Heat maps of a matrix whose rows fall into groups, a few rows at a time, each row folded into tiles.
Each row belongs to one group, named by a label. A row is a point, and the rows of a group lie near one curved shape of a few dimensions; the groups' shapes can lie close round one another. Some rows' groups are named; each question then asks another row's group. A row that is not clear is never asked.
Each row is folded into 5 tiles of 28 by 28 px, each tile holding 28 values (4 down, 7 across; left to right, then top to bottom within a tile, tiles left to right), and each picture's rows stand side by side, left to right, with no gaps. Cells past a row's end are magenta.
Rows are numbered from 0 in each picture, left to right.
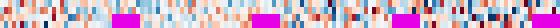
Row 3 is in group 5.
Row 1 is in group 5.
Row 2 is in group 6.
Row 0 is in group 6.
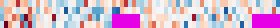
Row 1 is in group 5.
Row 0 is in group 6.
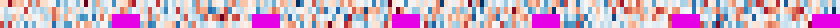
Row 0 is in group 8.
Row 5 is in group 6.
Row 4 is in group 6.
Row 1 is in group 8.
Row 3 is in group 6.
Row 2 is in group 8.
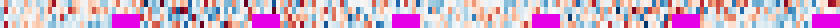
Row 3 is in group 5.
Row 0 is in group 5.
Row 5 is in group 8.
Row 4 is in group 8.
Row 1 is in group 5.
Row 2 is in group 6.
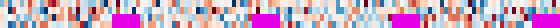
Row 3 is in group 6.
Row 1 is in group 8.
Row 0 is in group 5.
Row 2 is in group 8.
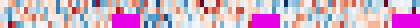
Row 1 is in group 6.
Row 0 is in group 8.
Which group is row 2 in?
5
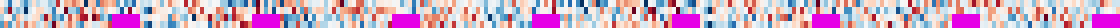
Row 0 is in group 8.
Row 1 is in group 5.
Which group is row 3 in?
6
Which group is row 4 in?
8
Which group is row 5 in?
5
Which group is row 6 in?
8
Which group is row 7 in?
8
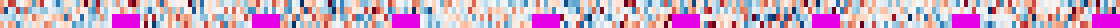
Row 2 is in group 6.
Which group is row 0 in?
8
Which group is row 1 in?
6
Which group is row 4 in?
5
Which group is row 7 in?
5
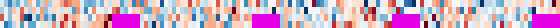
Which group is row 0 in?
5
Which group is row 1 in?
6
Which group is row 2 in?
8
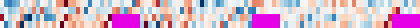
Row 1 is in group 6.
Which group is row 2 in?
5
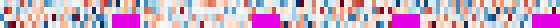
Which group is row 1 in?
5
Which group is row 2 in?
6
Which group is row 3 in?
5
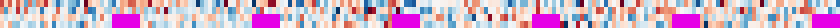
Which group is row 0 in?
8
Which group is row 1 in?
8
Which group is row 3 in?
5
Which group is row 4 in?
6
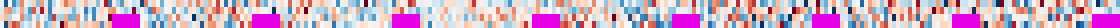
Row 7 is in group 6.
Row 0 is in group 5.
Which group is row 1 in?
6
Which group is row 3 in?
5
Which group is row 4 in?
6
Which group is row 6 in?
5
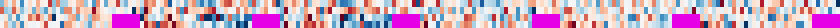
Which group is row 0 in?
6
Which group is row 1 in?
5
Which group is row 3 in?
6
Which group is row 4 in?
5
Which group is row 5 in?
6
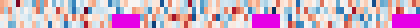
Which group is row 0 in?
8
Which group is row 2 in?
8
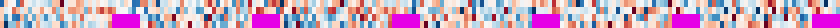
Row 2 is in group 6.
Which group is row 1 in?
8
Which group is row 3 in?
6
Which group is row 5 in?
8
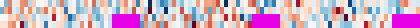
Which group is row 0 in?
6
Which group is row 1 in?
8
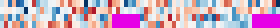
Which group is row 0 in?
8
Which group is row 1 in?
5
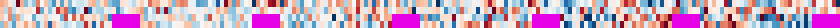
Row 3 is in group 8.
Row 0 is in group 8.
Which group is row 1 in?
8
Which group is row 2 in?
6
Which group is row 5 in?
5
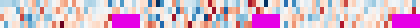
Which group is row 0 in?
5
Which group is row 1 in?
8
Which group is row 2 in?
5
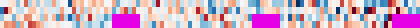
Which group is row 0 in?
5
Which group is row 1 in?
8
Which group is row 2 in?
8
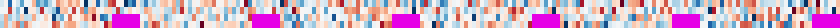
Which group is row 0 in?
8
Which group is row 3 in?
6
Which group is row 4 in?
6
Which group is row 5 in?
5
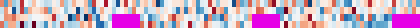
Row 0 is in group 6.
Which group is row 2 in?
5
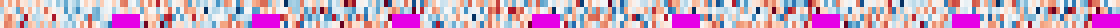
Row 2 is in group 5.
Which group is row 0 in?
6
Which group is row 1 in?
6
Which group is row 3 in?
6
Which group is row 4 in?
6
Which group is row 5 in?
8
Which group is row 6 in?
6
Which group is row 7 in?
8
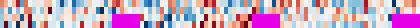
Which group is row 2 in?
8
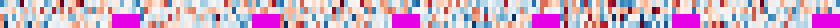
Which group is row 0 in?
6
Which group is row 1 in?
5
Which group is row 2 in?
6
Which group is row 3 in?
8
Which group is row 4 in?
5
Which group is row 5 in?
6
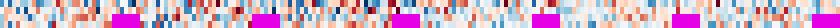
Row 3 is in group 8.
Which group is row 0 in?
8
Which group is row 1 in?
6
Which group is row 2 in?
8
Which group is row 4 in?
5
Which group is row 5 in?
8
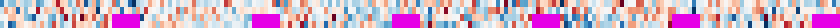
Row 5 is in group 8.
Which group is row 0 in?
8
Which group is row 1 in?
5
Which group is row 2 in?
6
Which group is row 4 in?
6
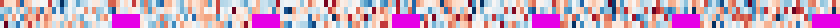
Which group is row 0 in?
6
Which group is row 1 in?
5
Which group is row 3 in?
6
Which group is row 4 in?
6
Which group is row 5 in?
6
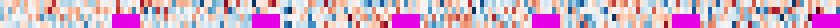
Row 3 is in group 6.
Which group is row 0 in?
5
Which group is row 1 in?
8
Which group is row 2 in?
5
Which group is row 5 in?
8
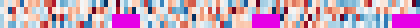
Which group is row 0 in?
5
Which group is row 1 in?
5
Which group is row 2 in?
5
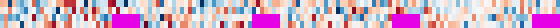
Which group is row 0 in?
8
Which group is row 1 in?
6
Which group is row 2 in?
8
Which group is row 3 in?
5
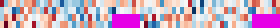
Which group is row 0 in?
6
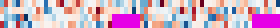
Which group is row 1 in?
6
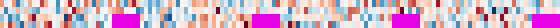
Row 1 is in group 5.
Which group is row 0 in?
8
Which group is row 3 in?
8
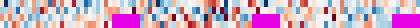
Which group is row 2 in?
6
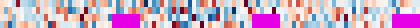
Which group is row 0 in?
8
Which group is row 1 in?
5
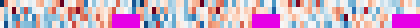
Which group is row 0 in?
6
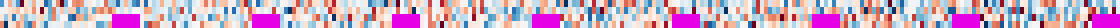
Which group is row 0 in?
6
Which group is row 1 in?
5
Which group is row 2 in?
5
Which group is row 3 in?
6
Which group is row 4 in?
5
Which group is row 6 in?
6
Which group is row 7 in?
5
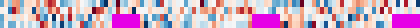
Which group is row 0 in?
5
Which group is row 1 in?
6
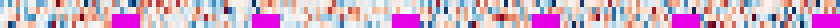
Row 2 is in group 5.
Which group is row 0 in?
8
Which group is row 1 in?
8
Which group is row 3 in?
8
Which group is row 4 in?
6
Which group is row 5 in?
5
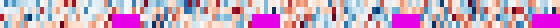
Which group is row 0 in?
5
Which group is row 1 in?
6
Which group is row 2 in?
6
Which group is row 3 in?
6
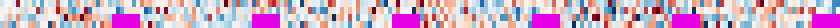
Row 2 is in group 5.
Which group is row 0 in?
8
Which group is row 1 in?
8
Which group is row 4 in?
6
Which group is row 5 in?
6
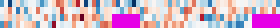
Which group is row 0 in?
8
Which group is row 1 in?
5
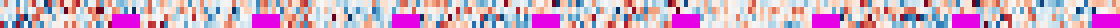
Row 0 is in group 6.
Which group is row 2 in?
6
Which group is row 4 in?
8
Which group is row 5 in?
5
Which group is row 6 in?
5
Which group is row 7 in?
6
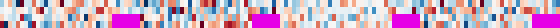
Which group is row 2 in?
5
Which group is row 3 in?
6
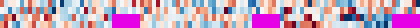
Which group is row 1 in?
8
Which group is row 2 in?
5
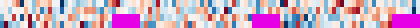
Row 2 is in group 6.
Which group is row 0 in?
6
